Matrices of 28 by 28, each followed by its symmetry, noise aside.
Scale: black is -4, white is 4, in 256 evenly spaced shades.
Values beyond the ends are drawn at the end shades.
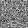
mirrored left to right.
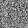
mirrored top to bottom.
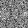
mirrored top to bottom.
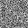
symmetric across the other diagonal.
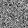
symmetric across the other diagonal.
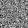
antisymmetric.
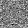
mirrored left to right.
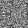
mirrored top to bottom.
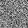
symmetric across the other diagonal.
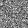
antisymmetric.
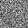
symmetric across the other diagonal.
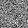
same after a half turn.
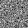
symmetric.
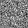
same after a half turn.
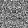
mirrored left to right.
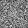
symmetric.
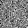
mirrored top to bottom.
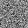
symmetric.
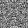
mirrored left to right.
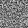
mirrored left to right.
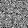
same after a half turn.
